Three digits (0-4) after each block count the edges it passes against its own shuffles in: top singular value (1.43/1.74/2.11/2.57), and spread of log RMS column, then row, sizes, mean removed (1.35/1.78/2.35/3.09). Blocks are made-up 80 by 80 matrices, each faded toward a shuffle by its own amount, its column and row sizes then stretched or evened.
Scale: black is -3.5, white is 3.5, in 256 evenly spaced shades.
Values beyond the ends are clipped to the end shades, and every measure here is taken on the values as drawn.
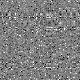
3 0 2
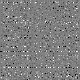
1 2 3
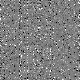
2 3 0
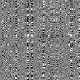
4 4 1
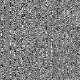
1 4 0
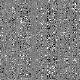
0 4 2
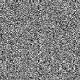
2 2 0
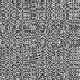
4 0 0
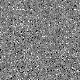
0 1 1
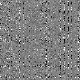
2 4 2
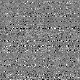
1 2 4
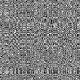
4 1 2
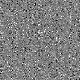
2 2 0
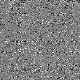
1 1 3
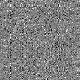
3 2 0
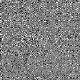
2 2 3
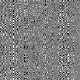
4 4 1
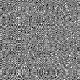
4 1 0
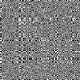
4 3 4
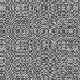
4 1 0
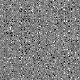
2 3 1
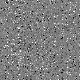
0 2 0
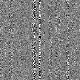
3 4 0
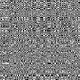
4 1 4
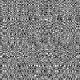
4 0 3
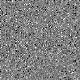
2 1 1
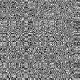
4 1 2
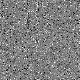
0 2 0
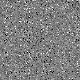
0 2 1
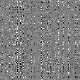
3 4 2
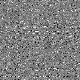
1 0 3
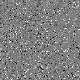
2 1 1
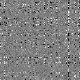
2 3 3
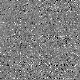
0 2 3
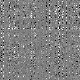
2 4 2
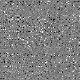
0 2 2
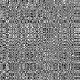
4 3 1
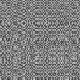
4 2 2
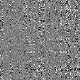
1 4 2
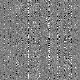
2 4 0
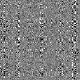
3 4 2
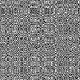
4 2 0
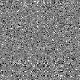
3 1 2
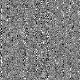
1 3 0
